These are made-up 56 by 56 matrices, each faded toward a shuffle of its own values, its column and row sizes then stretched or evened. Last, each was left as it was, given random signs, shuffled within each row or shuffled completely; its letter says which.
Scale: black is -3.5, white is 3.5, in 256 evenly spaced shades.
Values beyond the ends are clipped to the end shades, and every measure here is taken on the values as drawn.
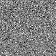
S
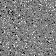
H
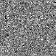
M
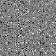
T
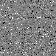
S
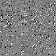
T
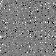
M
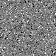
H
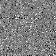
S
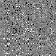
T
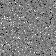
H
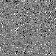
T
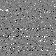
S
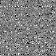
M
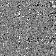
M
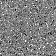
H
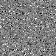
S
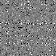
M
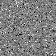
H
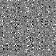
T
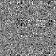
T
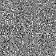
M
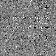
M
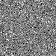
H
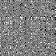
T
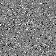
S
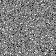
H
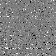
S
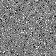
H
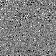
S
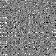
T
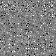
M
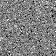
H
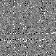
M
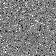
H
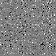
T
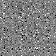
T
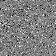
S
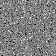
H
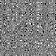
T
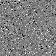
H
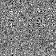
M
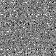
S
